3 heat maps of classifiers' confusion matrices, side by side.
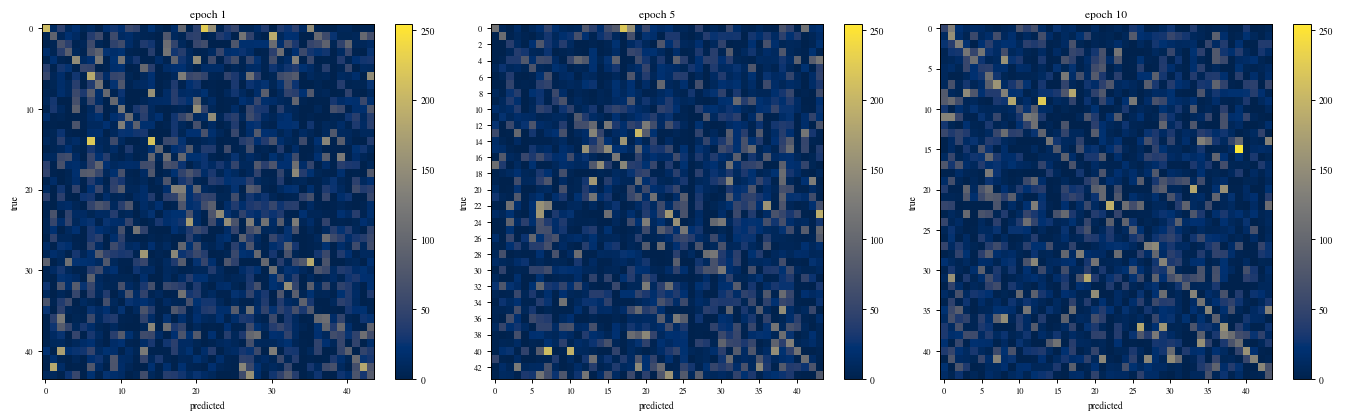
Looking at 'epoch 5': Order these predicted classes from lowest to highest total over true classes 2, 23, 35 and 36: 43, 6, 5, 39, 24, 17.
17, 39, 5, 24, 43, 6
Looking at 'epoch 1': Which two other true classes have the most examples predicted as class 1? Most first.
42, 23
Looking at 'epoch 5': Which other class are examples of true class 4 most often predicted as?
43
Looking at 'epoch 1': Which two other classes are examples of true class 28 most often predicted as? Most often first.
13, 17
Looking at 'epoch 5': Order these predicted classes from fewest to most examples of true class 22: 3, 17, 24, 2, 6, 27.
17, 3, 27, 24, 2, 6
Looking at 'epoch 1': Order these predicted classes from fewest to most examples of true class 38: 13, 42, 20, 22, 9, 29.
29, 22, 9, 13, 20, 42
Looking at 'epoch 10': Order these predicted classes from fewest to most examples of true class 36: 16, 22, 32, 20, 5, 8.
22, 32, 5, 20, 16, 8
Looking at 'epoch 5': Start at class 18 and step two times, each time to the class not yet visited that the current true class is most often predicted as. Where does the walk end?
20
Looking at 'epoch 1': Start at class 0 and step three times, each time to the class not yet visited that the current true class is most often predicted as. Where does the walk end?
33
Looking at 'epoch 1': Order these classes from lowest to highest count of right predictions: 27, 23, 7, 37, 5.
5, 27, 37, 7, 23
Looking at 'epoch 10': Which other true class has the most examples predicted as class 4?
8
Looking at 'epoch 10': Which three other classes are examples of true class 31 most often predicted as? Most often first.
19, 1, 28
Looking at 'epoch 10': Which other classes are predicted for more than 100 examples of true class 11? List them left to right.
0, 1, 12
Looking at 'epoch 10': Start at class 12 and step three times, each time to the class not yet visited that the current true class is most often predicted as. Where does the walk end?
33
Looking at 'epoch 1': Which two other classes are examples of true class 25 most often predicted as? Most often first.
12, 28
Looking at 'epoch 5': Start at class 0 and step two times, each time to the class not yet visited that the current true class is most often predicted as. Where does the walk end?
14
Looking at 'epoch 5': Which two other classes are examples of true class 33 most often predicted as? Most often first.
38, 36
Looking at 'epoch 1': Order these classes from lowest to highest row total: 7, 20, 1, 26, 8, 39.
39, 7, 26, 8, 20, 1
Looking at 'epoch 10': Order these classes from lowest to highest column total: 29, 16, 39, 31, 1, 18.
18, 31, 39, 16, 29, 1
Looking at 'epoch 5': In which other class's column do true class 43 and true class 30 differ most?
23
